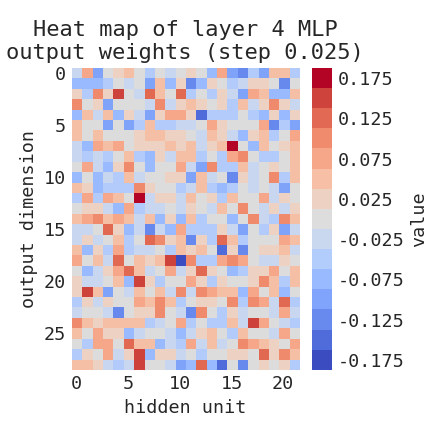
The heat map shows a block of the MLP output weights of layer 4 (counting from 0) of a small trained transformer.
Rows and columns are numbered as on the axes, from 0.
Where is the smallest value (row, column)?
18, 10
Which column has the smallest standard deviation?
21
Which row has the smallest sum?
1
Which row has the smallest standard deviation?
6
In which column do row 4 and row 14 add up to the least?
12
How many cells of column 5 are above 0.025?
9
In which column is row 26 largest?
5
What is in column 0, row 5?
0.05
